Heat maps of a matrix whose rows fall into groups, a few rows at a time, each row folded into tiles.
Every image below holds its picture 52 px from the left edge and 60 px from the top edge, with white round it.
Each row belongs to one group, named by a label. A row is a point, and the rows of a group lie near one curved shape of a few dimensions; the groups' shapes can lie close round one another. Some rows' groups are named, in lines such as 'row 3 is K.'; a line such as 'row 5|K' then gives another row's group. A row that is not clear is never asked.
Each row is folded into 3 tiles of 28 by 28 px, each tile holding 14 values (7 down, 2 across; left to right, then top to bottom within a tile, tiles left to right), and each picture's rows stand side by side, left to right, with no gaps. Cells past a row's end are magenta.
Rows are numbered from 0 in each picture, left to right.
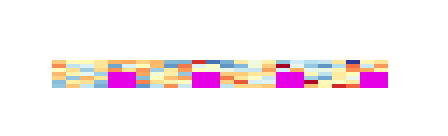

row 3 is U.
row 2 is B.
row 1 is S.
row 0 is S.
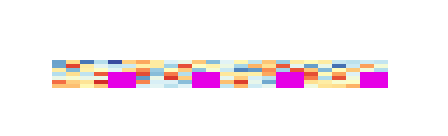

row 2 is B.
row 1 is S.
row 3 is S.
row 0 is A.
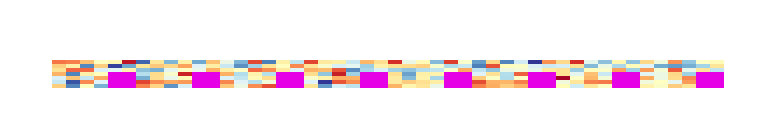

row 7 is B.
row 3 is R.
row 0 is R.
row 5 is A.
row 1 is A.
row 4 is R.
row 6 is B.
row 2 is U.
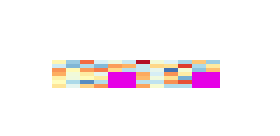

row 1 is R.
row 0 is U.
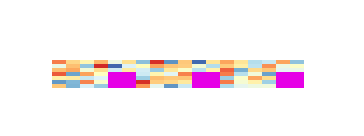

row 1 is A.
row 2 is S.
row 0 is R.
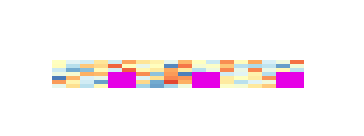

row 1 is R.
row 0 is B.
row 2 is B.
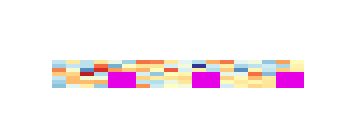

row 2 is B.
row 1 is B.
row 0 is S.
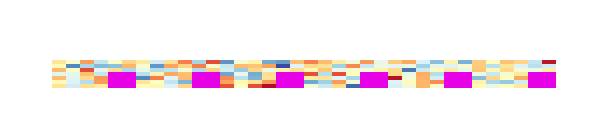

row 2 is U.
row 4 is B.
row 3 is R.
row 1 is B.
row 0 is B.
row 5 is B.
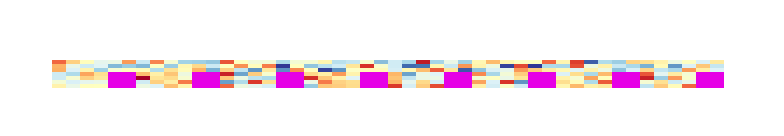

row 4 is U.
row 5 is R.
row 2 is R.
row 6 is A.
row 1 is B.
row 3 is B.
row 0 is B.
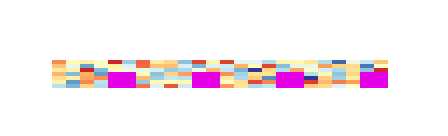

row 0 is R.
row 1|R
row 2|R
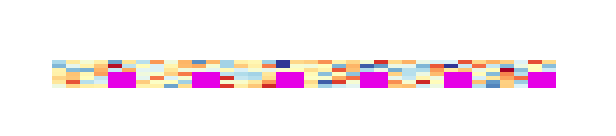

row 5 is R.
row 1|B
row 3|R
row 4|R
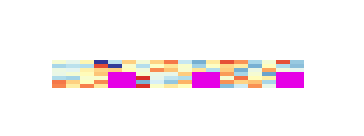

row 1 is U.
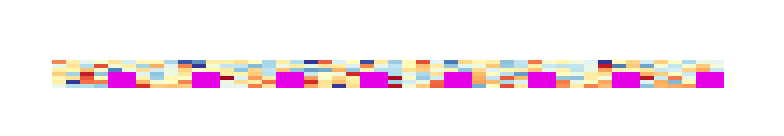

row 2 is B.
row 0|R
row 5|S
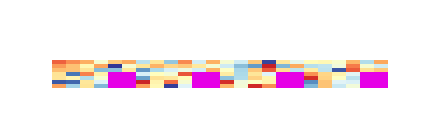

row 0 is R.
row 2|U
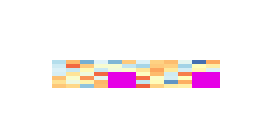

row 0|A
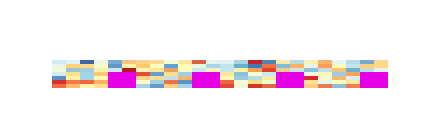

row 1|R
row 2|U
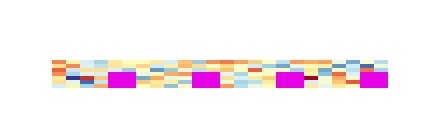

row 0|S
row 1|B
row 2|B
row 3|B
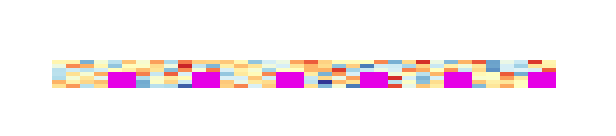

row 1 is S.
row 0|A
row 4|U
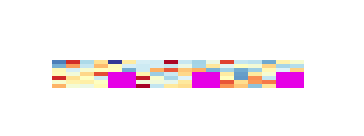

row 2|R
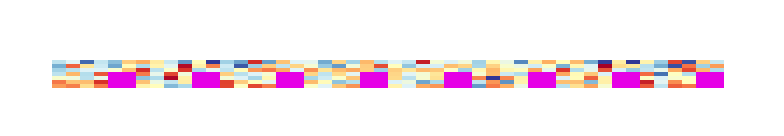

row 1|S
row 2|U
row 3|U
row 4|U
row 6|S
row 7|U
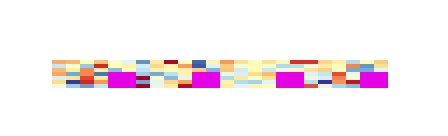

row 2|B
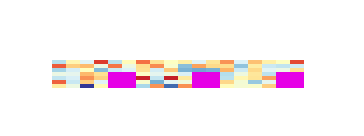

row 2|B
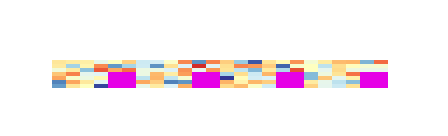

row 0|S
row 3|B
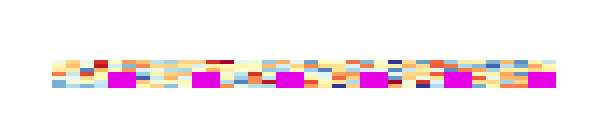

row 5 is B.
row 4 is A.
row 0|S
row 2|R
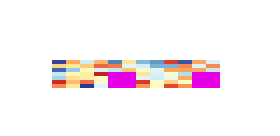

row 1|U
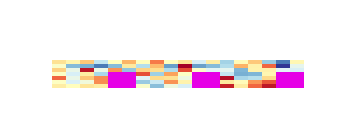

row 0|B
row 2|U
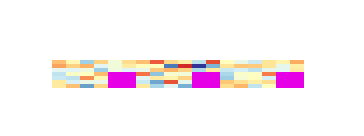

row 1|R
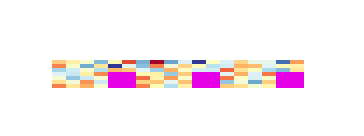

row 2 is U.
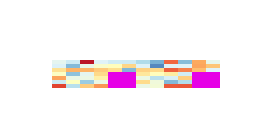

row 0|U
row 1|U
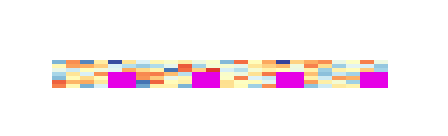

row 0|A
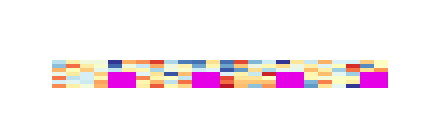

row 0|U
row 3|S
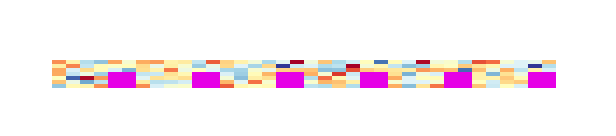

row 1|B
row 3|S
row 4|U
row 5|B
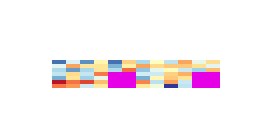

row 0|A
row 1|A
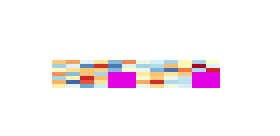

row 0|R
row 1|B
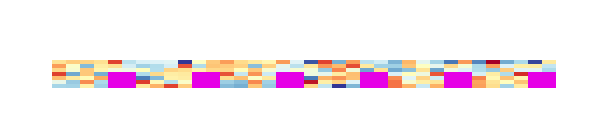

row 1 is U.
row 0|R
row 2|R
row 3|A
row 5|A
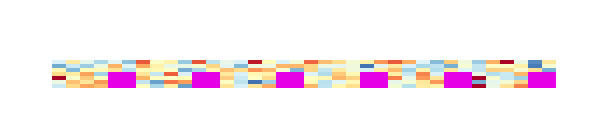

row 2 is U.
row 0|B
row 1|R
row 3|B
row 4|B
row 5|U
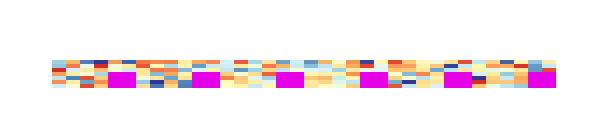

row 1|R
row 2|B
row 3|B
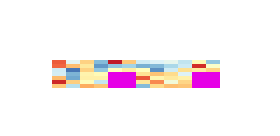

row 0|R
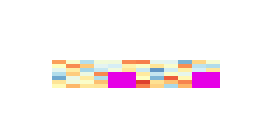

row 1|R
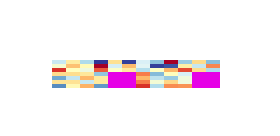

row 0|S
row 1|U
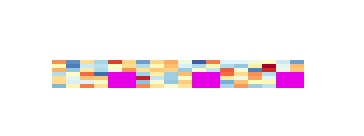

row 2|S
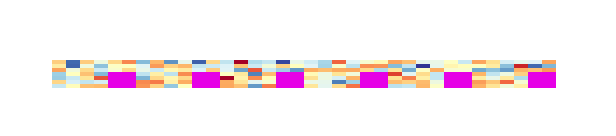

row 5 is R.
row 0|B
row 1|A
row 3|U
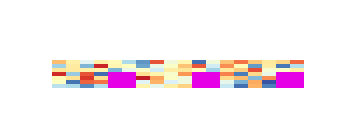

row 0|R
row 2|R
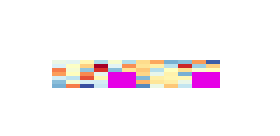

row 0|S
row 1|S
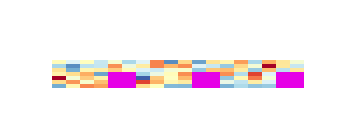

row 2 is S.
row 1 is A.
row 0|B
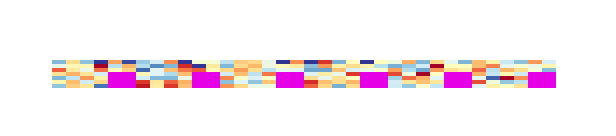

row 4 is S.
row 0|S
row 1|U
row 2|U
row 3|A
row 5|S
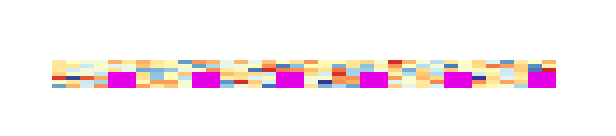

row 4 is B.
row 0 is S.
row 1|R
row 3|R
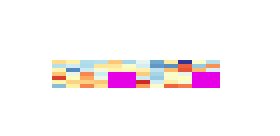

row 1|U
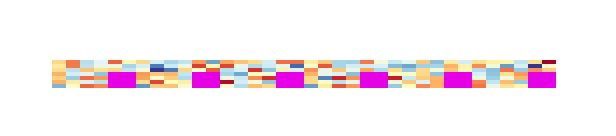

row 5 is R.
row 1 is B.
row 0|S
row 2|R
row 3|S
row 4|B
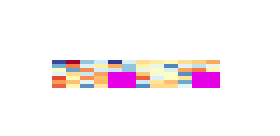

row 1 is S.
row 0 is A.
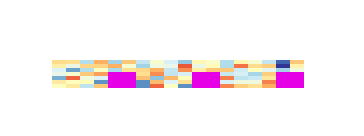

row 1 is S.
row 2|U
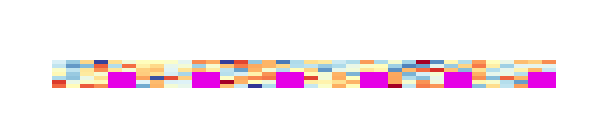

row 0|U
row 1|S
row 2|A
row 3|B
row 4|U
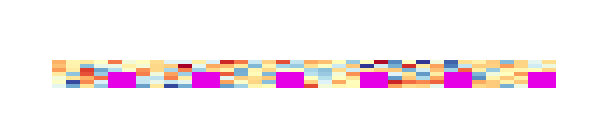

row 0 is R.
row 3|R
